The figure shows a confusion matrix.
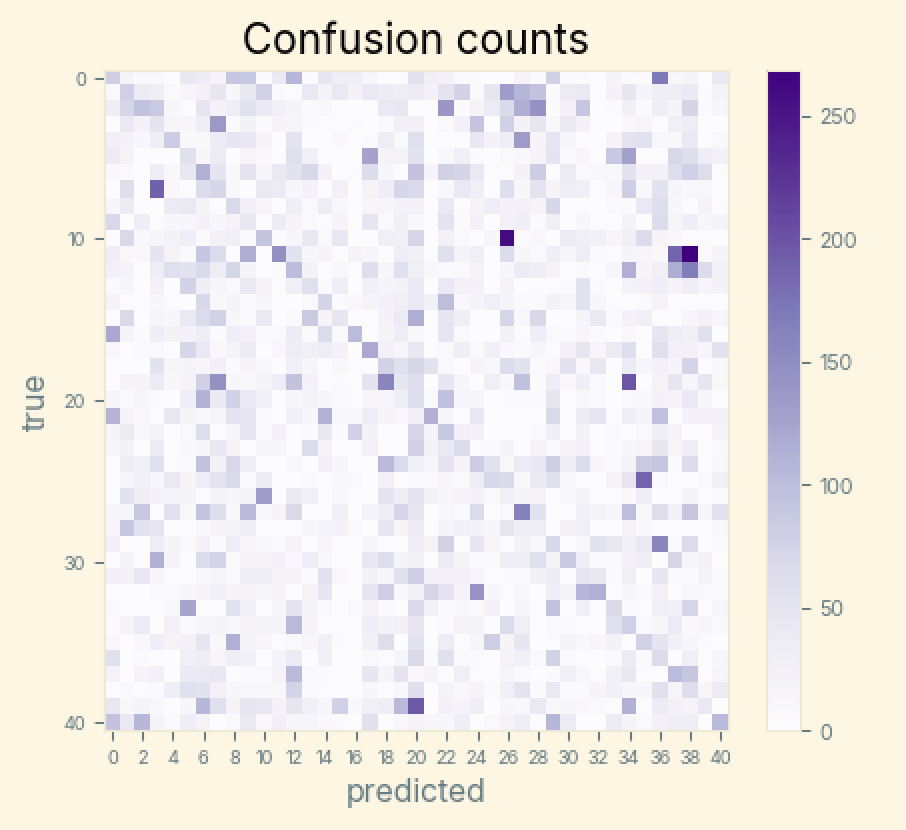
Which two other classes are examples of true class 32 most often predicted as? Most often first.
24, 31
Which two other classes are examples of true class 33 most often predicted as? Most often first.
5, 29
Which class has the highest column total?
20
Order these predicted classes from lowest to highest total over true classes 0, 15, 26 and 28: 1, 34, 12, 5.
34, 5, 12, 1
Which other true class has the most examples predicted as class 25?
35
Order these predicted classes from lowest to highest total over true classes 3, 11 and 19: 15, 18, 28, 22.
15, 28, 22, 18
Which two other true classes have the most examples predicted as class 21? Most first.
32, 18
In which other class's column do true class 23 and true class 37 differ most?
12
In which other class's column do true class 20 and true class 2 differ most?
28
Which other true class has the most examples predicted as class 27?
4
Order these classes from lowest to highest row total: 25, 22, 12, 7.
22, 25, 7, 12
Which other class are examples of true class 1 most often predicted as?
26
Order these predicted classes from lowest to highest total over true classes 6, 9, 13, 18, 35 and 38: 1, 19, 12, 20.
1, 19, 12, 20
